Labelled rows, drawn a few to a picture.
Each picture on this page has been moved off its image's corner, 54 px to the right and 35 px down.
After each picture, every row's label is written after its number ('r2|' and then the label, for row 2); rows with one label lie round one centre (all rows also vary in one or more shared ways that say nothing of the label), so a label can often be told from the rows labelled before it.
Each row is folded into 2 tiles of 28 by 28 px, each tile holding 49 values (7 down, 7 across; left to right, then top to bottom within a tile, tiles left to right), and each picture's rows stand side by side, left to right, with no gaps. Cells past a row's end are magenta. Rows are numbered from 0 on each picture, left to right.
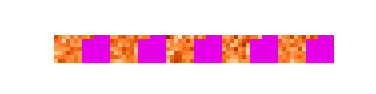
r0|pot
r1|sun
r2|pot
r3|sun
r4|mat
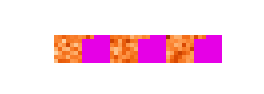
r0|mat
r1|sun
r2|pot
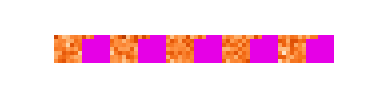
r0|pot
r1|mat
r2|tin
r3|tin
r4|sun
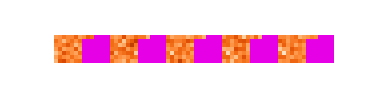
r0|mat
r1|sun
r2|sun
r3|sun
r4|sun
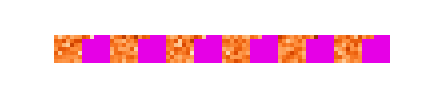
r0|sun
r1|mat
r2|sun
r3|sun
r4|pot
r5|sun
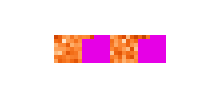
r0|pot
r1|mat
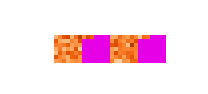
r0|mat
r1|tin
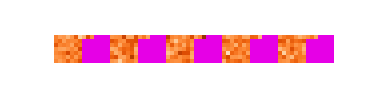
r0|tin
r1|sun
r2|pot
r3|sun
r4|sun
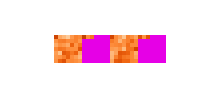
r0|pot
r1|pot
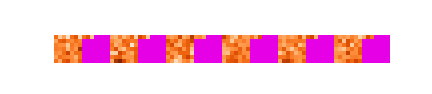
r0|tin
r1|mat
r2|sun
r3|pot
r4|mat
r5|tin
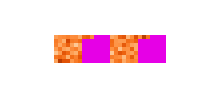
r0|mat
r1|mat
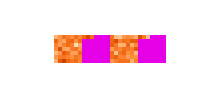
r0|mat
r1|sun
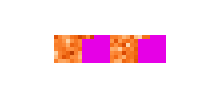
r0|pot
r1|tin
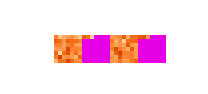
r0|sun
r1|mat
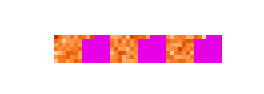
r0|pot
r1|mat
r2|sun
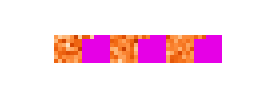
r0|tin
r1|sun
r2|pot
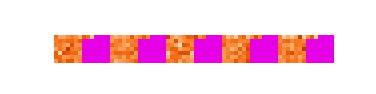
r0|sun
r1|tin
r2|pot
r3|tin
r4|tin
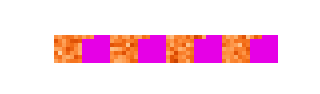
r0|sun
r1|tin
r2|mat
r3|tin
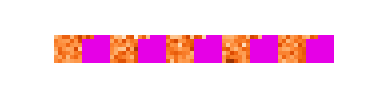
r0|mat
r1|tin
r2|tin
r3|mat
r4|tin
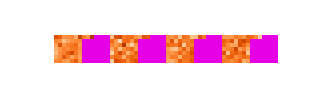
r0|pot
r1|mat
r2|tin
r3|sun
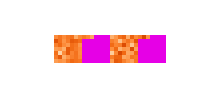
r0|sun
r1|mat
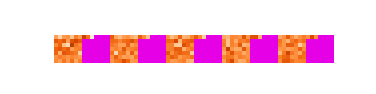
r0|sun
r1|sun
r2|sun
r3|mat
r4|mat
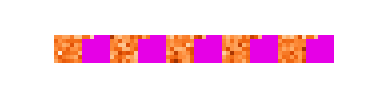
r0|sun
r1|pot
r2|mat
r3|mat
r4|tin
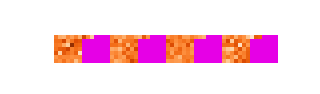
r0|sun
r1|tin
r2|sun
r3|tin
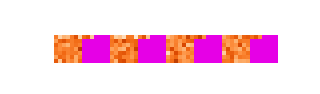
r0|tin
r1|tin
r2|mat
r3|mat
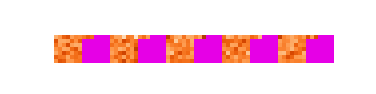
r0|mat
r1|tin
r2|pot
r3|sun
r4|pot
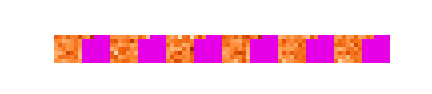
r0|pot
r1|sun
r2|tin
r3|pot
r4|tin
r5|tin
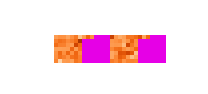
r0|tin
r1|pot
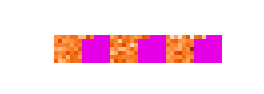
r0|tin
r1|mat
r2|tin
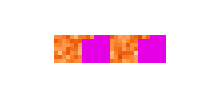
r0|sun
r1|pot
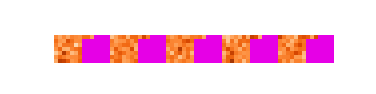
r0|mat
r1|mat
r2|sun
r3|mat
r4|pot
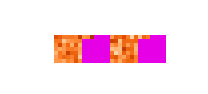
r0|pot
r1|sun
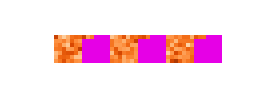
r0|pot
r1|mat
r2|mat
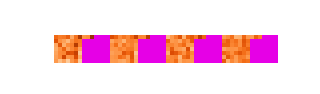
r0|pot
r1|pot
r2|mat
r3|tin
